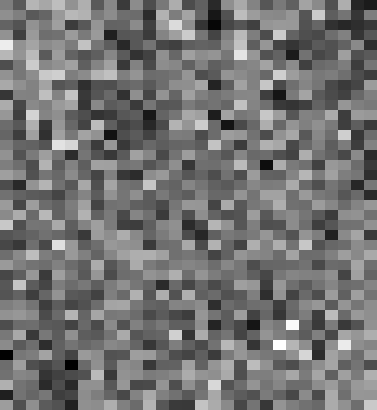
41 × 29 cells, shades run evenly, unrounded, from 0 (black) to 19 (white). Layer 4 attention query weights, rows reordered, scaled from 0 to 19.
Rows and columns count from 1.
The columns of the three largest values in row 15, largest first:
5, 6, 17
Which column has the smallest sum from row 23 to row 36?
25
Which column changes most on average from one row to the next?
1
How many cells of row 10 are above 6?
21
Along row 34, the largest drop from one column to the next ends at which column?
15
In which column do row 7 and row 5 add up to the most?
3
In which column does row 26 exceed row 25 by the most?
12
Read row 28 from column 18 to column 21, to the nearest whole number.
8 9 7 5
